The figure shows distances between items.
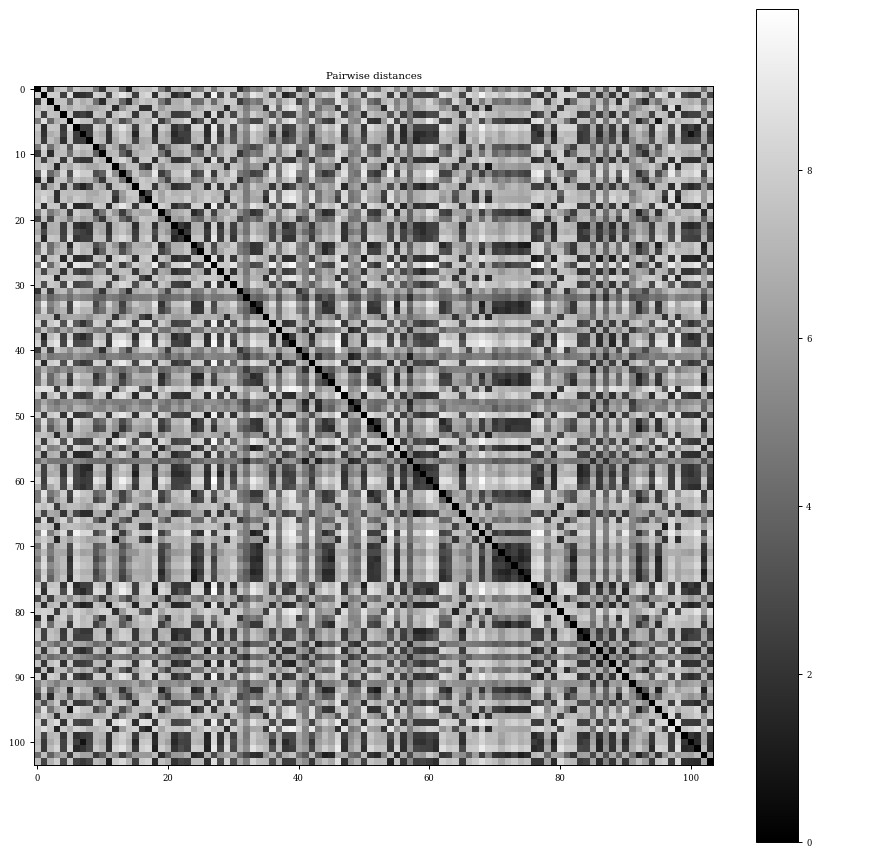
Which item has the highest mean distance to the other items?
46
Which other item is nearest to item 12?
69
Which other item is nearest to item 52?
92
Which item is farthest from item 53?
39
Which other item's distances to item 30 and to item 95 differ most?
5
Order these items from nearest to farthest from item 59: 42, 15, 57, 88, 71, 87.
15, 88, 42, 57, 87, 71
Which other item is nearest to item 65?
58
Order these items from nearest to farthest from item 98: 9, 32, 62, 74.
32, 62, 74, 9
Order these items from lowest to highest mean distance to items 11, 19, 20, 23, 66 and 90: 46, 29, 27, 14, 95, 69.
14, 95, 27, 69, 29, 46
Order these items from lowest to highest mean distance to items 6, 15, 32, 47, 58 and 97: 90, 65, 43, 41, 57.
65, 90, 57, 41, 43
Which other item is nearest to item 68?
33
